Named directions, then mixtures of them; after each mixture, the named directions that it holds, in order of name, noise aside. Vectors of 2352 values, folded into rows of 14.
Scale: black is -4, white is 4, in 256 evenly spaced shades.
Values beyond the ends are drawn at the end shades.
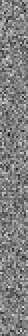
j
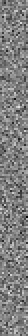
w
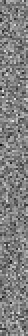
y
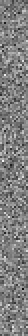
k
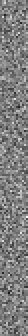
w.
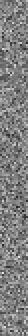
j, w.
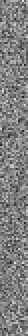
j, k, y.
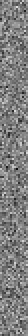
j, y.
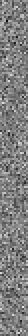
j.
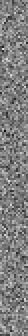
j, k, w.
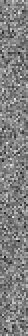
k, y.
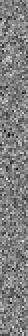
j, k, y.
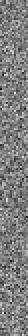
k, w, y.
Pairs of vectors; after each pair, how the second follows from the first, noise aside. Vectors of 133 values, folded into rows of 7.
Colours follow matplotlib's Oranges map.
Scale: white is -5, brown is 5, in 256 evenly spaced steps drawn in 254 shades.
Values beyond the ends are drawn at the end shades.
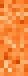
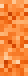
negated.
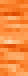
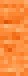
wrapped around, negated, shrunk.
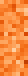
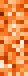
reversed, scaled up.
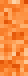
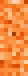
copied.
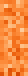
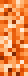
scaled up.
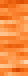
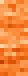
wrapped around.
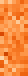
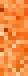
wrapped around.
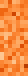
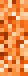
negated, scaled up.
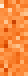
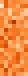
copied.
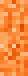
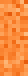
wrapped around, negated, shrunk.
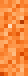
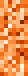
scaled up.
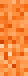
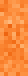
wrapped around, negated, shrunk.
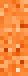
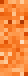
wrapped around.
